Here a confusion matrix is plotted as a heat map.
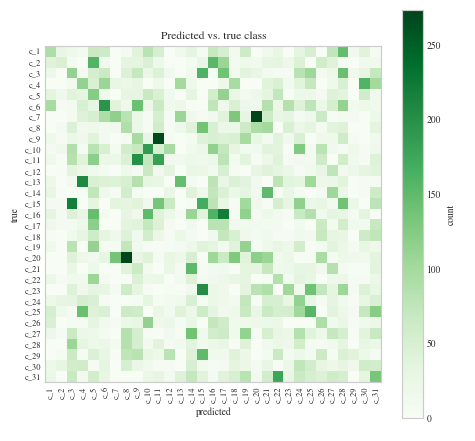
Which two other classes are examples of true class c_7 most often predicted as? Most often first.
c_20, c_18
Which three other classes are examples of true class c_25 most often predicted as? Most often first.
c_4, c_31, c_24
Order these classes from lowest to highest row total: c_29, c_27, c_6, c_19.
c_19, c_29, c_27, c_6
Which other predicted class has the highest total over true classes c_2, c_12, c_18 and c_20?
c_8
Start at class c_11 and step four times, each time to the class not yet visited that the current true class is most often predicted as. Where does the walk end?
c_17
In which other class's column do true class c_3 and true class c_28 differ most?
c_15
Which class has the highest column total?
c_5
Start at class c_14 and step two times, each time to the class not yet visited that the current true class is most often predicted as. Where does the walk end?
c_27
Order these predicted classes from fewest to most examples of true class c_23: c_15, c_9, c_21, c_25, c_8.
c_9, c_8, c_21, c_25, c_15
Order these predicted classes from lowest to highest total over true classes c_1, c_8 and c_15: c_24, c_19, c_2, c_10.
c_2, c_10, c_24, c_19
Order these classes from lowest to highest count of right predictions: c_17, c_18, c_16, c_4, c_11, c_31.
c_18, c_17, c_4, c_31, c_16, c_11
